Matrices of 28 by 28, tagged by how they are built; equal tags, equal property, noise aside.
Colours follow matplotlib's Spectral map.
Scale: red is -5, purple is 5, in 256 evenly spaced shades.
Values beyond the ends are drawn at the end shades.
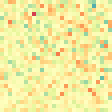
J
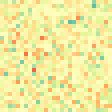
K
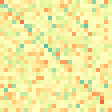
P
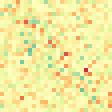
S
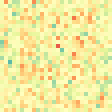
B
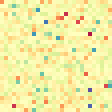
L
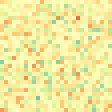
K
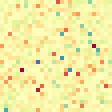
L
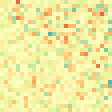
J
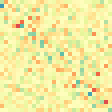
S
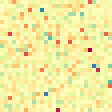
L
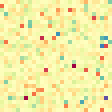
L
